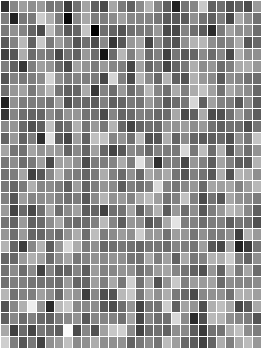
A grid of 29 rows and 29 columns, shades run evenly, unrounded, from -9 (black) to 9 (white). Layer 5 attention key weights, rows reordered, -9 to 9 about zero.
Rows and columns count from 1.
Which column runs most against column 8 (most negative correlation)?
6
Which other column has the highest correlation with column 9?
11
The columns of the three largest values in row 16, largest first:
18, 29, 4
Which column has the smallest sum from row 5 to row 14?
1
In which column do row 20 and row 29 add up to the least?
5
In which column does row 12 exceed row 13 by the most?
12
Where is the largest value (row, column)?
28, 8
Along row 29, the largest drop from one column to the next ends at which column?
2
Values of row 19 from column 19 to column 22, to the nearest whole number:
3 7 0 0
